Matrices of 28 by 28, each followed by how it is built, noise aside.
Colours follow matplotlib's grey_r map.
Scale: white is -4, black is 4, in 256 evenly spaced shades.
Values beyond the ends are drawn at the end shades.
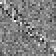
banded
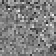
upper triangular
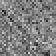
Toeplitz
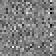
low rank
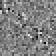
block diagonal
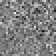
upper triangular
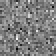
uneven columns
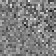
upper triangular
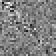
banded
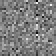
uneven columns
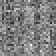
blocks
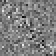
banded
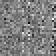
uneven columns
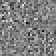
block diagonal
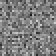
blocks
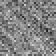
Toeplitz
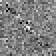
banded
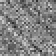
Toeplitz
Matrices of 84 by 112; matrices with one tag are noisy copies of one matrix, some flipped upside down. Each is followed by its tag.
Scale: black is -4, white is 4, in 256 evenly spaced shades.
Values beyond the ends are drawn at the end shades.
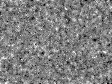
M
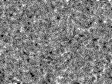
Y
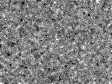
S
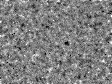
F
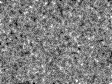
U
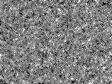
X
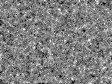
X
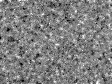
S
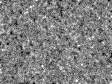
U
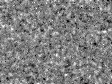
M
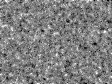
M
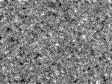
S
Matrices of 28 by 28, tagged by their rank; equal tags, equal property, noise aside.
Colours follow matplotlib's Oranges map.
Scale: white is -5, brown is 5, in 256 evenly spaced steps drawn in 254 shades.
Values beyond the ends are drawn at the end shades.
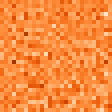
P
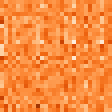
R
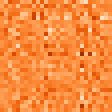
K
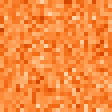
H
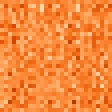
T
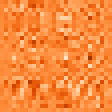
K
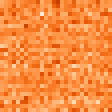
T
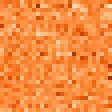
H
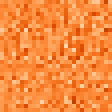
T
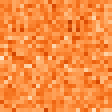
H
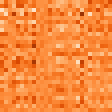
R
